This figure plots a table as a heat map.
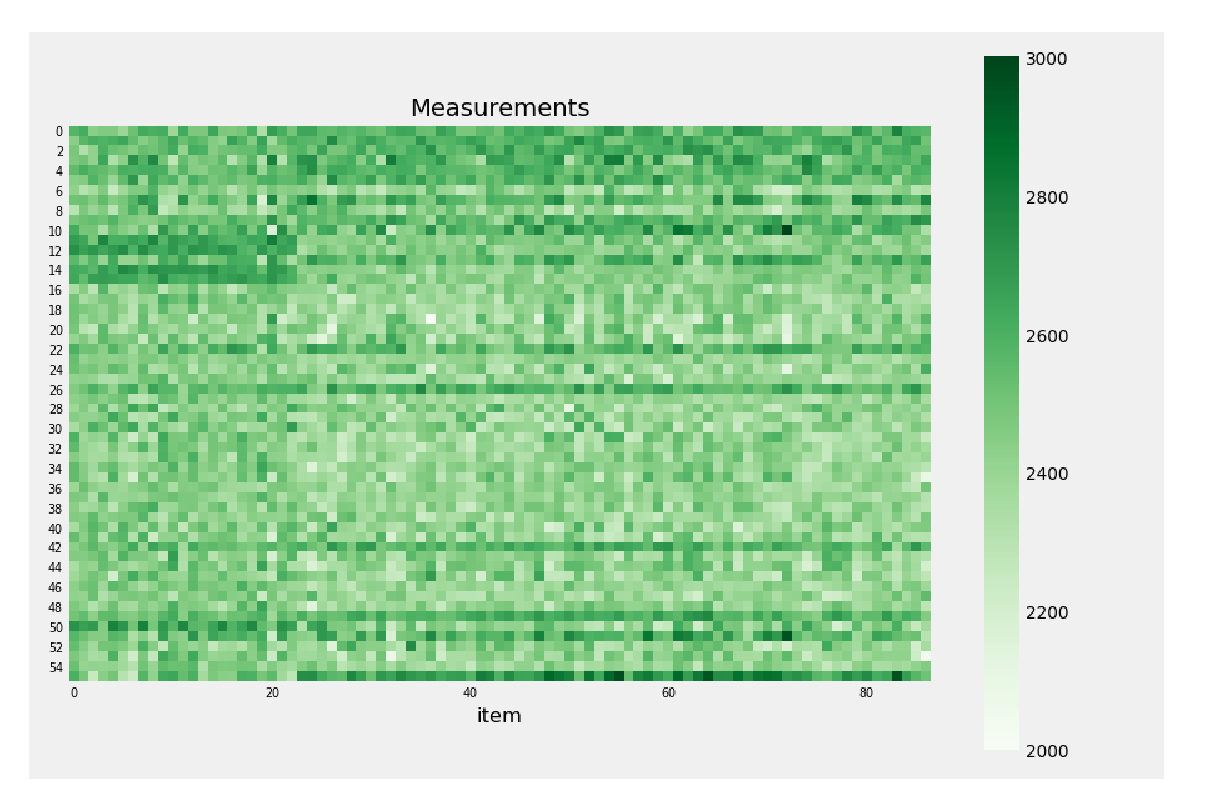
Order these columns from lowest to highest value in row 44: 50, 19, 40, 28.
28, 40, 50, 19
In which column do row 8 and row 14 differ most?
9
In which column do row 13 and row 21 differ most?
61
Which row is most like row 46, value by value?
27
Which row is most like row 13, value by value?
22
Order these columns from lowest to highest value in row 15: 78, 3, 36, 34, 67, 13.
34, 36, 67, 78, 13, 3
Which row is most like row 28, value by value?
8
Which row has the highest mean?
55
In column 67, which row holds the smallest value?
40
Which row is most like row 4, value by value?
0
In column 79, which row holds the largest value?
7
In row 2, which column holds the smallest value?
1
